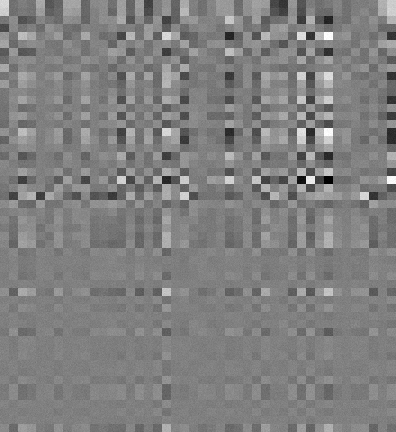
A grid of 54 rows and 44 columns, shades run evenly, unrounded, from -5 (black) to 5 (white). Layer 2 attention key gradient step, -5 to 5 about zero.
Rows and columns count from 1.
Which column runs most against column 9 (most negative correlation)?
6
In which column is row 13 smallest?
44
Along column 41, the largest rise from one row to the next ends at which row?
25
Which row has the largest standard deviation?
23
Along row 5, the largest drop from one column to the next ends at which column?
35
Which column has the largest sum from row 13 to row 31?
37
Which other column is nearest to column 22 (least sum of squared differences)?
27
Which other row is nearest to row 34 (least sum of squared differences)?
40
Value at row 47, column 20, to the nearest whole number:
0
